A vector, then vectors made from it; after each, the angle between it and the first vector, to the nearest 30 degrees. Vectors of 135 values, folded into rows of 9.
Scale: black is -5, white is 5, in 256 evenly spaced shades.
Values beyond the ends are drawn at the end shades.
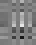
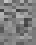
90 degrees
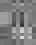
150 degrees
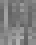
120 degrees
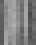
90 degrees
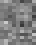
120 degrees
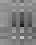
150 degrees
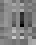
150 degrees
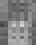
60 degrees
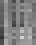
120 degrees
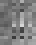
30 degrees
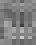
150 degrees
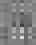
150 degrees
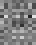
120 degrees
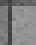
90 degrees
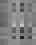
30 degrees
